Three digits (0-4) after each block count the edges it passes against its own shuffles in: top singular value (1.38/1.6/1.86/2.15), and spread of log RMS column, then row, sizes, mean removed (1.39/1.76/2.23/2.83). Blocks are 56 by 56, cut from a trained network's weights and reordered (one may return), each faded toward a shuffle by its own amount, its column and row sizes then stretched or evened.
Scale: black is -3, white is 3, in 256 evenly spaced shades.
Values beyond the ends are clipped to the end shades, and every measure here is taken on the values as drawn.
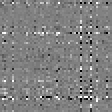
4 3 3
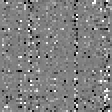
0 4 2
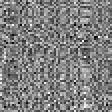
4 1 1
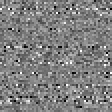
0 0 4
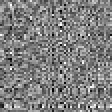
4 2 2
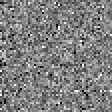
1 1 1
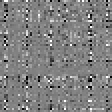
1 4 4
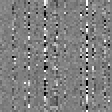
4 4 0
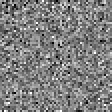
1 3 1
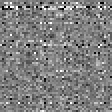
2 2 4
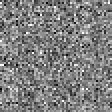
2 1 2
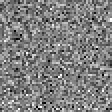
1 0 2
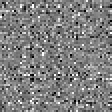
3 1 2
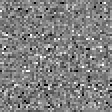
0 0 3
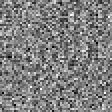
3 0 0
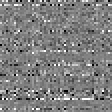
3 2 4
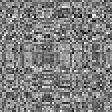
4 0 2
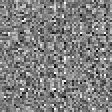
3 3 1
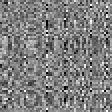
4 3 0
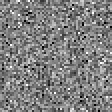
0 1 0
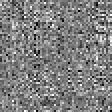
3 3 0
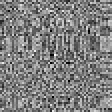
4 1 0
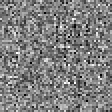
1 1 2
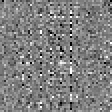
3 3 1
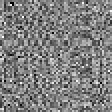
4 1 1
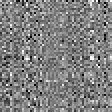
3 4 1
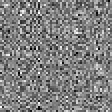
4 3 2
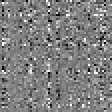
1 4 3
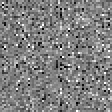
1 2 1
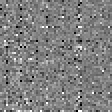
0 3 2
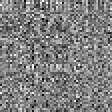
3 2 1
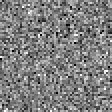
0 0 0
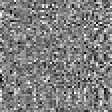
3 3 0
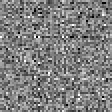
0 3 3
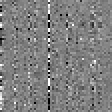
4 4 0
